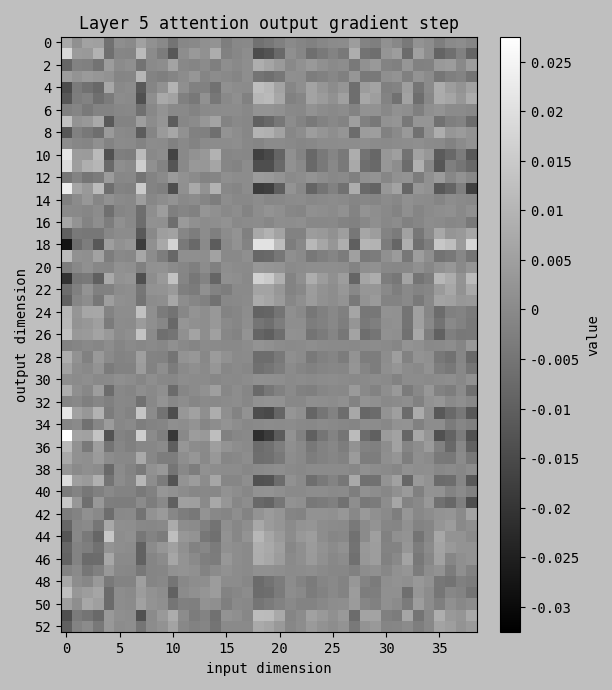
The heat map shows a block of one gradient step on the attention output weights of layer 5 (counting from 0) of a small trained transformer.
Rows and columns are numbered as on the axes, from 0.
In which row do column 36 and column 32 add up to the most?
18
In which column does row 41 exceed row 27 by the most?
0
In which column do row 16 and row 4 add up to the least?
7
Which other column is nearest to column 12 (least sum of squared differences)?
1
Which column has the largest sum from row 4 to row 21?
9
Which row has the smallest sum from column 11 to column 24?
35
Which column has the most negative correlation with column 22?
13
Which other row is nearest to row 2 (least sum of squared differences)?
52
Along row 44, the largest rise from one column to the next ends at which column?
4
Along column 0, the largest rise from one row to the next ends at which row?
19
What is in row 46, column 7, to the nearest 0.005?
-0.01
